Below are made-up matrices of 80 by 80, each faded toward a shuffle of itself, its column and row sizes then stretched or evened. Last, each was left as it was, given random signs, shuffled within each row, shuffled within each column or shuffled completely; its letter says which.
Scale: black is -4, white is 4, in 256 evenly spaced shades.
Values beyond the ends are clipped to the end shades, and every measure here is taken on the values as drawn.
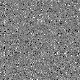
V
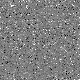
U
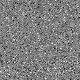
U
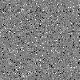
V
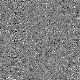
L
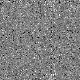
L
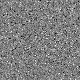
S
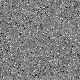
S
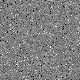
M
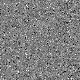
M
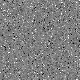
M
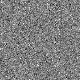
M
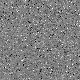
S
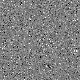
M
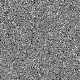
M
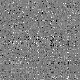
V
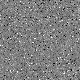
U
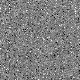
M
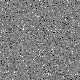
U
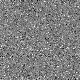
U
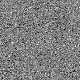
U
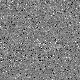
U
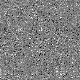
V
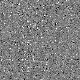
L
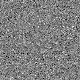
U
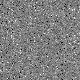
M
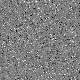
S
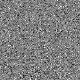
V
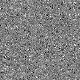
L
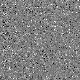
L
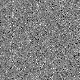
M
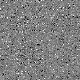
V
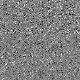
L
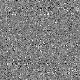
V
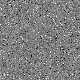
S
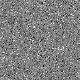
M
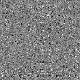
V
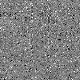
V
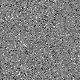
M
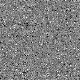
L
